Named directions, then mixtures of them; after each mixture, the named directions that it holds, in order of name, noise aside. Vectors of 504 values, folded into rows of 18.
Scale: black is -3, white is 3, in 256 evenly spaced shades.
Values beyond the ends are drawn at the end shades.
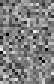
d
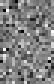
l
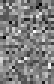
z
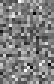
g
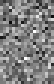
d, z.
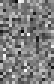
g, l.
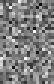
g, z.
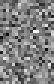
d, l, z.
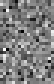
l.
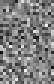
d, g, l.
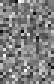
g, l.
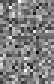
g, z.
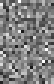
d, g, z.
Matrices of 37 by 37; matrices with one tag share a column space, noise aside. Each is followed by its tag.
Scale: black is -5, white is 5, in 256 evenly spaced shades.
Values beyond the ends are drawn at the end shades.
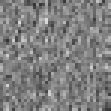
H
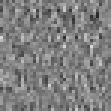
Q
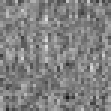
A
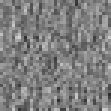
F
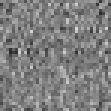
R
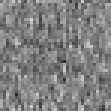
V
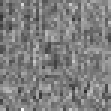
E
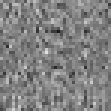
R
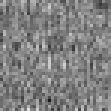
F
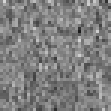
H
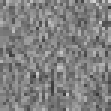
H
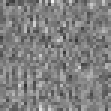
H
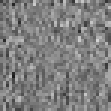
H
